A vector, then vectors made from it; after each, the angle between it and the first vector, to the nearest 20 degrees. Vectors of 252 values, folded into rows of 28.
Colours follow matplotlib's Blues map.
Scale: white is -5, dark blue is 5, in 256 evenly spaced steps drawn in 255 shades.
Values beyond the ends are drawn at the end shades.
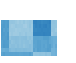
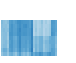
160 degrees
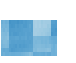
160 degrees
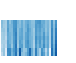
100 degrees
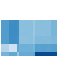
100 degrees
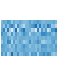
80 degrees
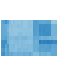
40 degrees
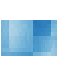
40 degrees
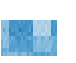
160 degrees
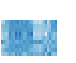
140 degrees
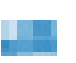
60 degrees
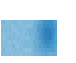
60 degrees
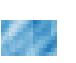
60 degrees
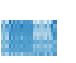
140 degrees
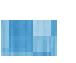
160 degrees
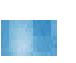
40 degrees
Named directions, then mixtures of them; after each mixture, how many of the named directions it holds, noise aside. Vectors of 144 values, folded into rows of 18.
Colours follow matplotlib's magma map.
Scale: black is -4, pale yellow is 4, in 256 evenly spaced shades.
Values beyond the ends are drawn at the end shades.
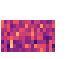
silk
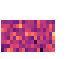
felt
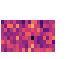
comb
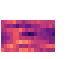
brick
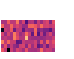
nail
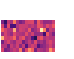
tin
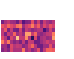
three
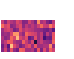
four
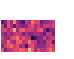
three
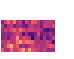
two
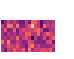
one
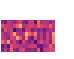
two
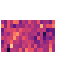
four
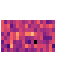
two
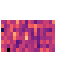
one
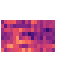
two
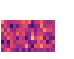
three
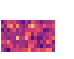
two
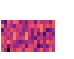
two
